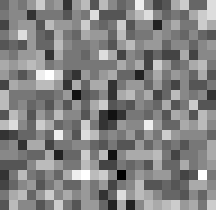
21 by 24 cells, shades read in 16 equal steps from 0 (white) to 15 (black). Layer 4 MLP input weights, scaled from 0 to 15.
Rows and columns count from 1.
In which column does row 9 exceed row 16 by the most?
10
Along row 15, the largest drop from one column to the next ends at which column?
4
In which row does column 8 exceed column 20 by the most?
1
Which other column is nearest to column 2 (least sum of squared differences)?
3
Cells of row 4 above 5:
20
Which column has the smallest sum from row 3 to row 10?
7
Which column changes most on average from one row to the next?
12
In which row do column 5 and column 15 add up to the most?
21
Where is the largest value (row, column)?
18, 14
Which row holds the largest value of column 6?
6
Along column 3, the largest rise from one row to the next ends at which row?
5
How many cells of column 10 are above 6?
9
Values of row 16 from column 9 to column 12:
9 3 8 4
